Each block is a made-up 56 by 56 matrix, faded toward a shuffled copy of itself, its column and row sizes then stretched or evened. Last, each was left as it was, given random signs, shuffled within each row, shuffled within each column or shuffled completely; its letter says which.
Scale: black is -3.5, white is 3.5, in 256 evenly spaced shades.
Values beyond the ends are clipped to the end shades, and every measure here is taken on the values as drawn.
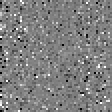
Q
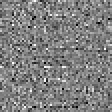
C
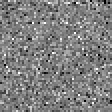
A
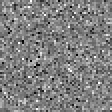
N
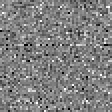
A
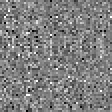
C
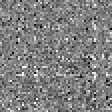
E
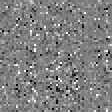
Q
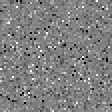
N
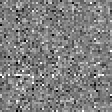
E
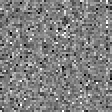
Q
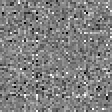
E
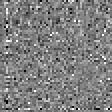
C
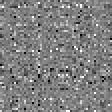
C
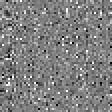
C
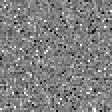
N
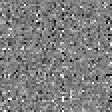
E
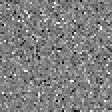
N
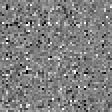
E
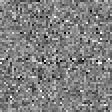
A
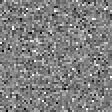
N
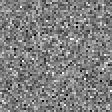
N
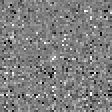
E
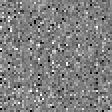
Q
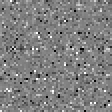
A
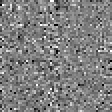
C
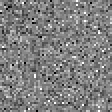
N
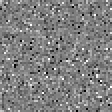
N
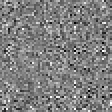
C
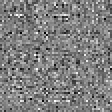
C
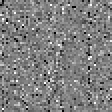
Q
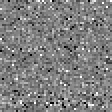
A
